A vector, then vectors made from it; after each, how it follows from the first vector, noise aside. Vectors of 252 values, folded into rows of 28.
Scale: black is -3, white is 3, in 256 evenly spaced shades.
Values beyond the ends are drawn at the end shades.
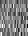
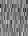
reversed, negated, shrunk.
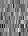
negated, partly zeroed.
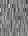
reversed, negated, shrunk.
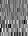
wrapped around, negated, partly zeroed.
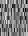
reversed, negated.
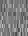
shrunk.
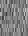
reversed, shrunk.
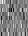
wrapped around, negated, partly zeroed.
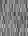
shrunk.
